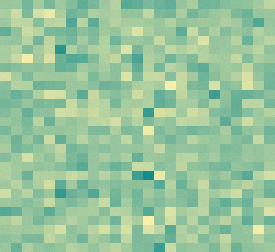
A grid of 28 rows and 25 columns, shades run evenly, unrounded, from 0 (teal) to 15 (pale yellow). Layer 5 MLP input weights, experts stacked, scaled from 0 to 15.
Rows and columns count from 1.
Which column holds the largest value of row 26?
24
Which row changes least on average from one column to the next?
17
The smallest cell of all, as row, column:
20, 14
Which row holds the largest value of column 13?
4
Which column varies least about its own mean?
10
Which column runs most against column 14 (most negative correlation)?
25
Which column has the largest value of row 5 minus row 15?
19
